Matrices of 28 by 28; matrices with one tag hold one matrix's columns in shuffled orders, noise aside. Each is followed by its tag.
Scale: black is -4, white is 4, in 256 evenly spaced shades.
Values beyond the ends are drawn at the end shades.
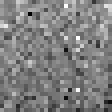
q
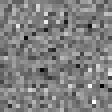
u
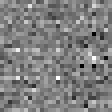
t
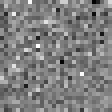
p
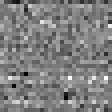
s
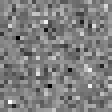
u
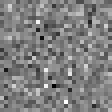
u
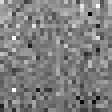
q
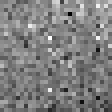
q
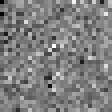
p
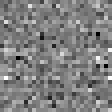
t
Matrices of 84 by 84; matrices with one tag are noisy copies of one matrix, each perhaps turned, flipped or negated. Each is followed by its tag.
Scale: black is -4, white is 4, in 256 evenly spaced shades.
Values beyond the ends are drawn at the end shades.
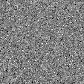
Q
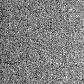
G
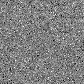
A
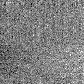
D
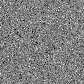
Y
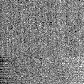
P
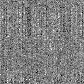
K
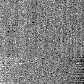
P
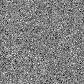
A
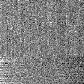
P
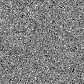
A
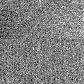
D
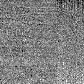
P
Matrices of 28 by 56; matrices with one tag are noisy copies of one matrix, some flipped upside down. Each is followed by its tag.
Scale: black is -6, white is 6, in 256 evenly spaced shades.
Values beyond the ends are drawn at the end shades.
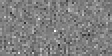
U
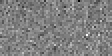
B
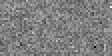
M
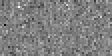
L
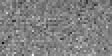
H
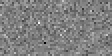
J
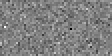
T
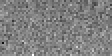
H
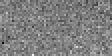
H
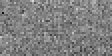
H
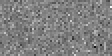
M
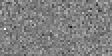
T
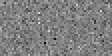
J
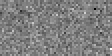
M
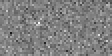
J
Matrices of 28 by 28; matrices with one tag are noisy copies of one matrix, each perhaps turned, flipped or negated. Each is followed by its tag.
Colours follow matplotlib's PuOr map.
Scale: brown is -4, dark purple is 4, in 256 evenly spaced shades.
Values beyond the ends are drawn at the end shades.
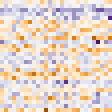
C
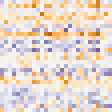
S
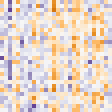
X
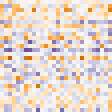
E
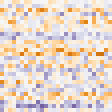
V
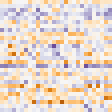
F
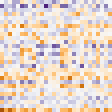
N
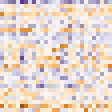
N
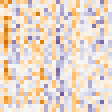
V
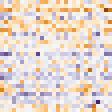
X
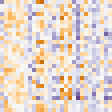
S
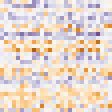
S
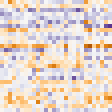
F
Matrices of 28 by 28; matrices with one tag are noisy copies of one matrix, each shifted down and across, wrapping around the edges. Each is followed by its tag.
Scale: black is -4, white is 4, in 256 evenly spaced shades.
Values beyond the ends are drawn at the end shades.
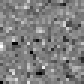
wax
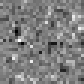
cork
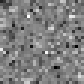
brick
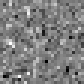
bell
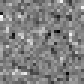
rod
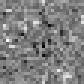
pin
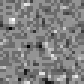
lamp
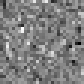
rod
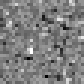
lamp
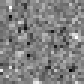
bell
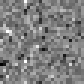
bell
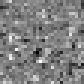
cork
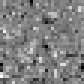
cork
